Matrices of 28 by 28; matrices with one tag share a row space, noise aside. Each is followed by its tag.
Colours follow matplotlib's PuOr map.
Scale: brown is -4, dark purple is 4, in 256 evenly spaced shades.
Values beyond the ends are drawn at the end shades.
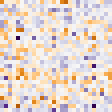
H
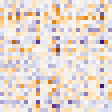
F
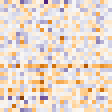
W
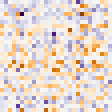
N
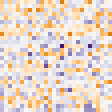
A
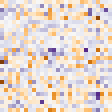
A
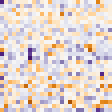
A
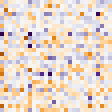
A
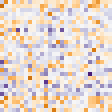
A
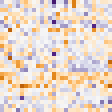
H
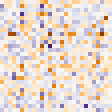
W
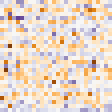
H
